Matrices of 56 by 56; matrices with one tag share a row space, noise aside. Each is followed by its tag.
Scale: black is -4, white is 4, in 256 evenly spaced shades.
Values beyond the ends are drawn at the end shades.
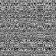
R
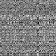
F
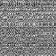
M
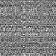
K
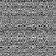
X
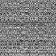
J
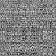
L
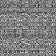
J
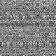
F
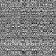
L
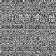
F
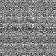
X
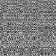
M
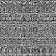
K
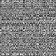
F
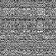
R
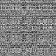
L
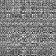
L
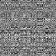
R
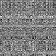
X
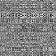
L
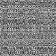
M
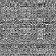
R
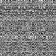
X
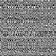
M
